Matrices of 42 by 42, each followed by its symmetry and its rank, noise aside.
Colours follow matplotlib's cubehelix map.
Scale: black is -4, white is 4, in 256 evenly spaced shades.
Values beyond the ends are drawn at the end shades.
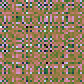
symmetric, rank two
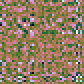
no symmetry, rank three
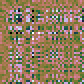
symmetric, rank two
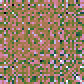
symmetric, rank four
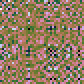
symmetric, rank four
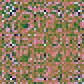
symmetric, rank three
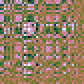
symmetric, rank two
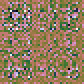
symmetric, rank four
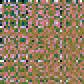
no symmetry, rank two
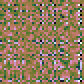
no symmetry, rank two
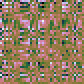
no symmetry, rank two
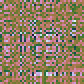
no symmetry, rank two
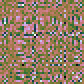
symmetric, rank four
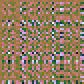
antisymmetric, rank two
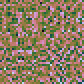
no symmetry, rank four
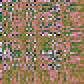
no symmetry, rank three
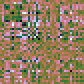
symmetric, rank two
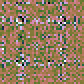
antisymmetric, rank four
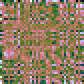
antisymmetric, rank two
